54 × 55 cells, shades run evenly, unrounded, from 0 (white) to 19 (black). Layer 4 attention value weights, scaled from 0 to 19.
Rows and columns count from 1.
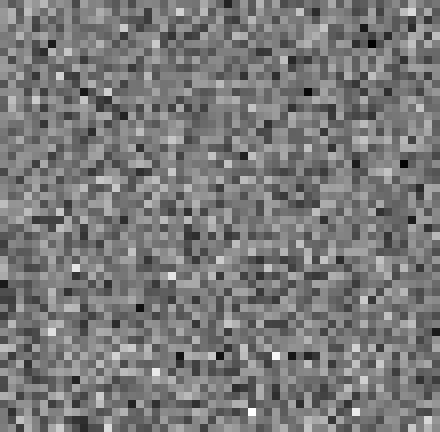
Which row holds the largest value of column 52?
28
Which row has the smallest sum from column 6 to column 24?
47
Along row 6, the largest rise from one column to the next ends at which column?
21
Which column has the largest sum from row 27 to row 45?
4
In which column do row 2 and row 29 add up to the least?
52
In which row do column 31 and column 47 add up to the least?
44
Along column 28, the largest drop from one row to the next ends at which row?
46
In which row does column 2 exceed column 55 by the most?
30
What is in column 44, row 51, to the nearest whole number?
15
